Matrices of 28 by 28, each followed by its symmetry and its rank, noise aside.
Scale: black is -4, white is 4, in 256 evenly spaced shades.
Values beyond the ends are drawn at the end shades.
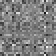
no symmetry, rank four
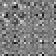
symmetric, rank four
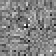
symmetric, rank eight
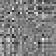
antisymmetric, rank six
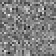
no symmetry, rank eight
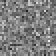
no symmetry, rank eight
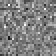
no symmetry, rank eight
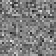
no symmetry, rank eight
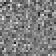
no symmetry, rank eight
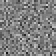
no symmetry, rank six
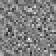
antisymmetric, rank eight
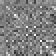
symmetric, rank four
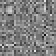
no symmetry, rank four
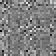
no symmetry, rank six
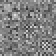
symmetric, rank eight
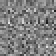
no symmetry, rank four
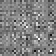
symmetric, rank four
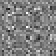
no symmetry, rank four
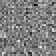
antisymmetric, rank eight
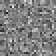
antisymmetric, rank eight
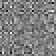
antisymmetric, rank four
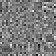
no symmetry, rank eight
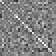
symmetric, rank six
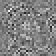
symmetric, rank six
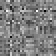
antisymmetric, rank four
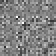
symmetric, rank six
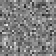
antisymmetric, rank six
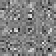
symmetric, rank four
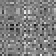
antisymmetric, rank four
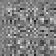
no symmetry, rank four
